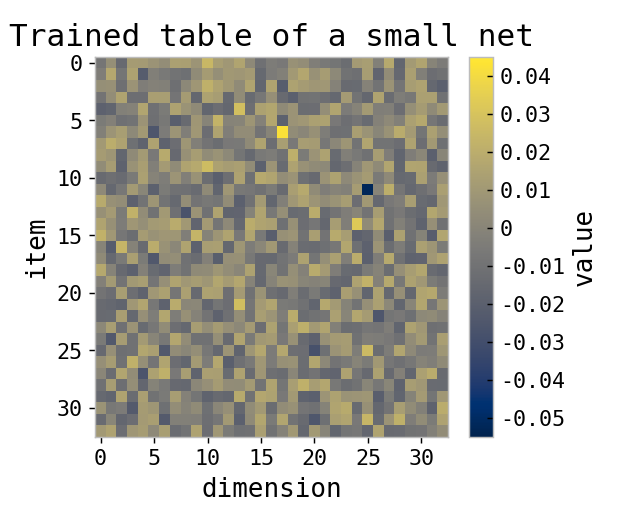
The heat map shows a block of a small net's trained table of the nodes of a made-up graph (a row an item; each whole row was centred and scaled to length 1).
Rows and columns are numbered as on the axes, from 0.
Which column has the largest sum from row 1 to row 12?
18
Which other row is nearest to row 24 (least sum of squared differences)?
29
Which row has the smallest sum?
11
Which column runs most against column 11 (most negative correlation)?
22
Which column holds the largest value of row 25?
25
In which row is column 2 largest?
16
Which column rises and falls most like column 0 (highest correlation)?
20
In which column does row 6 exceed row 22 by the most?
17
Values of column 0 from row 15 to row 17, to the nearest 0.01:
0.02 0 0
